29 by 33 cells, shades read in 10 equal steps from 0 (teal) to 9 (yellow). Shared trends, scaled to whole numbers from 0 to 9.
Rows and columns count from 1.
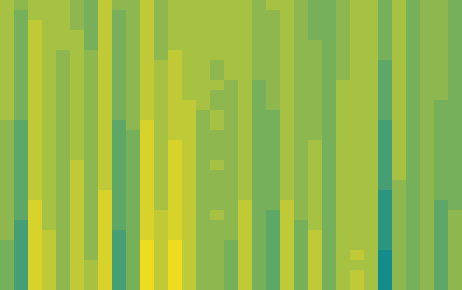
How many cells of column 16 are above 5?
11
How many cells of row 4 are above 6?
3
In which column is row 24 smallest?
28
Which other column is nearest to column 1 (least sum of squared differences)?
17
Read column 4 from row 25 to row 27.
7 7 7
